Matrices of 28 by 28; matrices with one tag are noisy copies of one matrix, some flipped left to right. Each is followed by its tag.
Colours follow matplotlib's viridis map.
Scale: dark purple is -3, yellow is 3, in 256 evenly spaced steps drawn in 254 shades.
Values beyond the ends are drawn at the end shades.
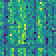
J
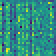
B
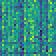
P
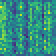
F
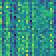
B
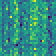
J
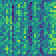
F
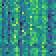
J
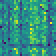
J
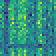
J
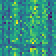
J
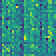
P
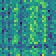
J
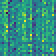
P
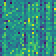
B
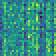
B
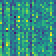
B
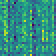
P
